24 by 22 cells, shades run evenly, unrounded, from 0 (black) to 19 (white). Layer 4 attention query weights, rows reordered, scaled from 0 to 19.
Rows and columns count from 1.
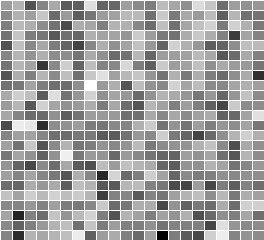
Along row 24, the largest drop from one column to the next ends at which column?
14
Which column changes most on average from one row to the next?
4
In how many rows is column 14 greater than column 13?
9
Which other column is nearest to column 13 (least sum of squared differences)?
10
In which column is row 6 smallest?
19
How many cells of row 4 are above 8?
19
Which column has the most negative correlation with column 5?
12
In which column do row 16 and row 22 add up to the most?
6
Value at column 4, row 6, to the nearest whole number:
13
